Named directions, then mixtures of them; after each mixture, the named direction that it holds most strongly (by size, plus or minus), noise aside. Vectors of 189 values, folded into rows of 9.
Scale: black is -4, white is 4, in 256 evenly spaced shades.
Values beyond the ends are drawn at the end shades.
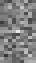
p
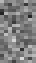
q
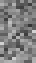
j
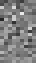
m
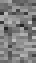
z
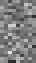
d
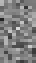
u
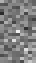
p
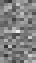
p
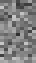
j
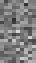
p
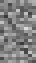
p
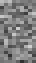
u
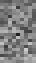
p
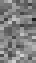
z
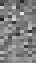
m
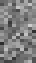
j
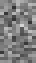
z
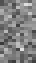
j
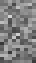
j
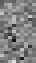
q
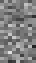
d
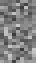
u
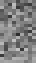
j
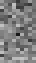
j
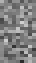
p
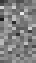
m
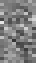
z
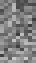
j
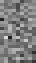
u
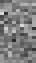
z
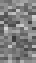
z
